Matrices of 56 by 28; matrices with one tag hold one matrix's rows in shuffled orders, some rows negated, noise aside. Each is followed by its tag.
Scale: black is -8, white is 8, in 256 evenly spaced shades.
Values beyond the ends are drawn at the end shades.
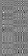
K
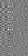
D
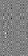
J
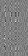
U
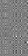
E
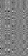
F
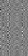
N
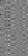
F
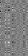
F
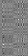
K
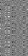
F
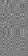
J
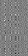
U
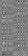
K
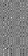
J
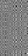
E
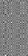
J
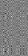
J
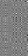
E
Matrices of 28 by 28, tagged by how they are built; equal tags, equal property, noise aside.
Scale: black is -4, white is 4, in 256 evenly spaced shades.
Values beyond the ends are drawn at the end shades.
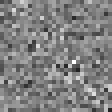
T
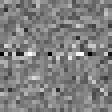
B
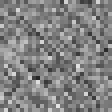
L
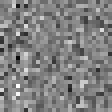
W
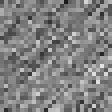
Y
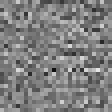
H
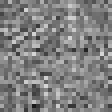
H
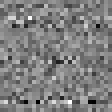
B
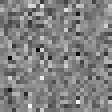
W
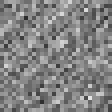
Y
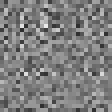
H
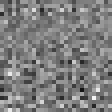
H
